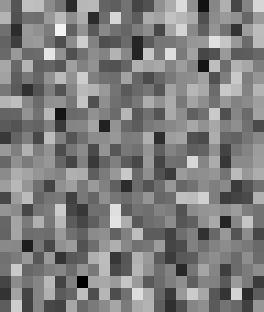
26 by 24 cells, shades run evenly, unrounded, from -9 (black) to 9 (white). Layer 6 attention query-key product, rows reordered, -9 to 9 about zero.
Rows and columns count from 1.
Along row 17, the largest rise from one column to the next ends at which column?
24
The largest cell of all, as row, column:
3, 6
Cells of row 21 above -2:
19
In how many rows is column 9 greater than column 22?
13
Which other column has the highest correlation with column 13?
10
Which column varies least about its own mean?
4
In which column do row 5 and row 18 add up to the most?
11
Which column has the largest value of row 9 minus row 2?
2
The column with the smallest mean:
15
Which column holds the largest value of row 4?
20
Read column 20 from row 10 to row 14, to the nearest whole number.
5 3 3 1 3
